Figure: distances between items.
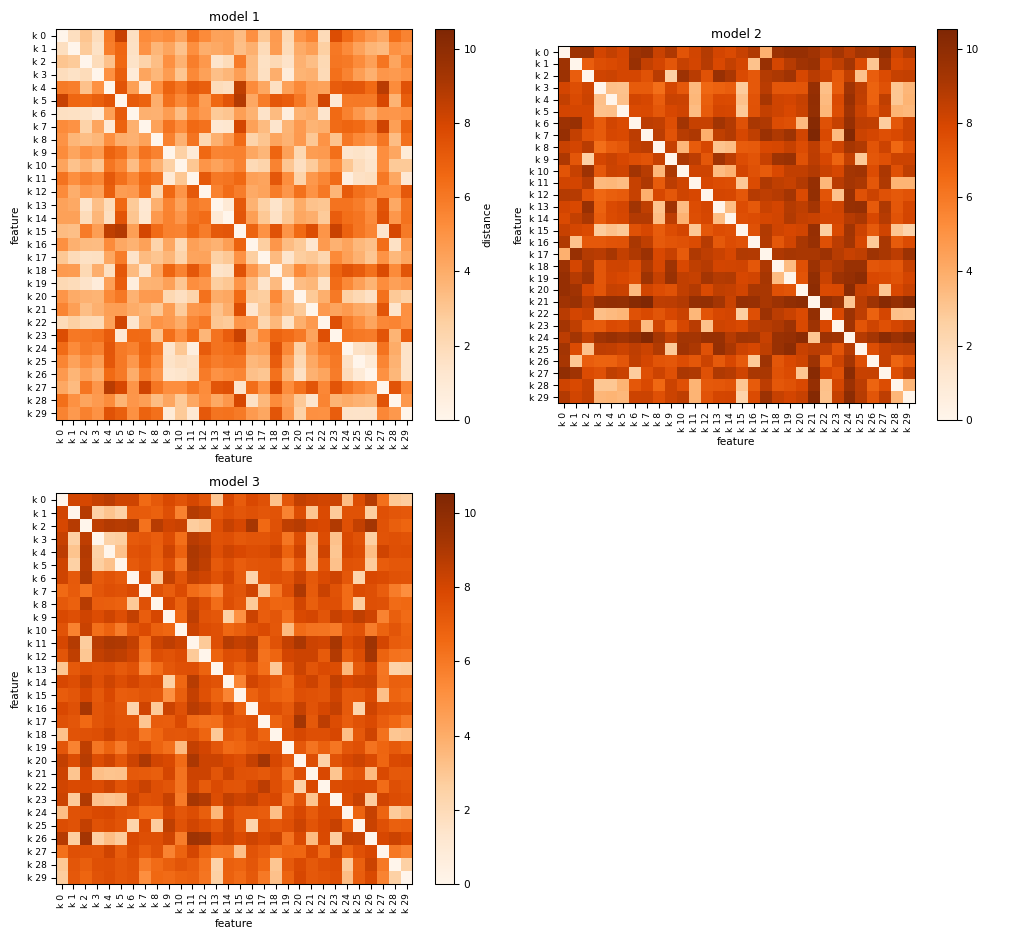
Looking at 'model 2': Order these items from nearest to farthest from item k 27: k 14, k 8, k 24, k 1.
k 8, k 14, k 1, k 24
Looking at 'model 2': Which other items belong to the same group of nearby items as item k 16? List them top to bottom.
k 1, k 26
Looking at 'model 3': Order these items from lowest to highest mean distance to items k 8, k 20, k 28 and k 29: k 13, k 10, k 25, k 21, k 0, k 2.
k 13, k 0, k 25, k 10, k 21, k 2
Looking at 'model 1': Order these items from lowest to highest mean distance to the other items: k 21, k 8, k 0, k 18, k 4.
k 21, k 8, k 0, k 18, k 4
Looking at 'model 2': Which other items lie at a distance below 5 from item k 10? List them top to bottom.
k 8, k 13, k 14
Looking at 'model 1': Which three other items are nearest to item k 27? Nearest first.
k 15, k 1, k 0
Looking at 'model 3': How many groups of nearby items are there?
9
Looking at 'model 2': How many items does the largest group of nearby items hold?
8
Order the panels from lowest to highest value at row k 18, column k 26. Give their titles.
model 1, model 2, model 3
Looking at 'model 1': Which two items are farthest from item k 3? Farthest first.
k 5, k 23
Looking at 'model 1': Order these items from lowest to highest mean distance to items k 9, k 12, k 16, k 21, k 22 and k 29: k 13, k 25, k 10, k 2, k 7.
k 10, k 25, k 2, k 13, k 7
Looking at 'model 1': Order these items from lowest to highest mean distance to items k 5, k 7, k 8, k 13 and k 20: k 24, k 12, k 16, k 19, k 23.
k 16, k 19, k 23, k 12, k 24
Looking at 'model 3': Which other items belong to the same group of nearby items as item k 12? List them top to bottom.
k 2, k 11
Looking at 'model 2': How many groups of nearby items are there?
9
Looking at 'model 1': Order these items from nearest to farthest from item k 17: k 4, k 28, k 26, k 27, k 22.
k 22, k 26, k 28, k 4, k 27
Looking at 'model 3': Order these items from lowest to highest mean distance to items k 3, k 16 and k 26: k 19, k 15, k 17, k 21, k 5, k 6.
k 5, k 21, k 6, k 19, k 15, k 17
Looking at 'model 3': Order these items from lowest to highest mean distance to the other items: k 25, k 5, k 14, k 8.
k 5, k 8, k 25, k 14
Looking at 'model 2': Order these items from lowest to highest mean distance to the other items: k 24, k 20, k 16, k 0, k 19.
k 16, k 20, k 19, k 0, k 24
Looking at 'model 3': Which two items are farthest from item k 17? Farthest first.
k 20, k 22
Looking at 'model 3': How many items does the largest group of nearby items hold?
7
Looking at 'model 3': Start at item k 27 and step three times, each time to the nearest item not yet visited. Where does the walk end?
k 14
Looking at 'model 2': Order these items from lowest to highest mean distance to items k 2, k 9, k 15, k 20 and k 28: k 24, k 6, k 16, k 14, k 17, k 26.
k 6, k 26, k 16, k 14, k 17, k 24
